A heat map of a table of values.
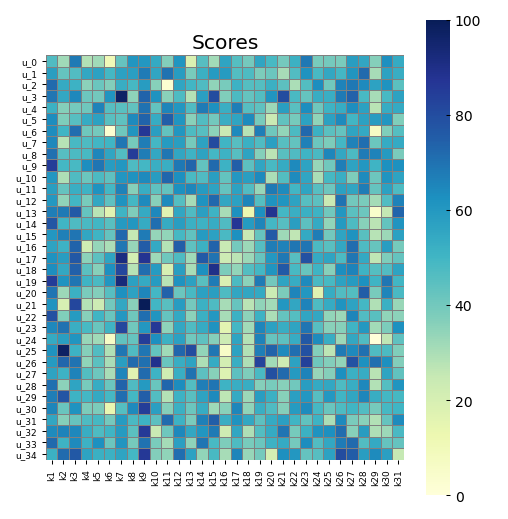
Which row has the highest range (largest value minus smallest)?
u_25
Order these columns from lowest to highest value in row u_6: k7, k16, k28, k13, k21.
k16, k21, k7, k13, k28
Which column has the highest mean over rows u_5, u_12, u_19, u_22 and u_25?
k1
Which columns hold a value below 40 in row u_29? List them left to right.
k11, k16, k18, k21
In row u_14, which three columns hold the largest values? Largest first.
k17, k1, k10
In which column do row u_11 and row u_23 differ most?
k10
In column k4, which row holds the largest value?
u_9
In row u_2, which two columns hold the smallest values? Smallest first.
k11, k22
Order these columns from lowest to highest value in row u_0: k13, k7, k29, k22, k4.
k13, k4, k29, k7, k22
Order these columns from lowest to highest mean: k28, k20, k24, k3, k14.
k24, k20, k14, k28, k3
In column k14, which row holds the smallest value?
u_26
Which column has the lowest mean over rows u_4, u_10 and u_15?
k29
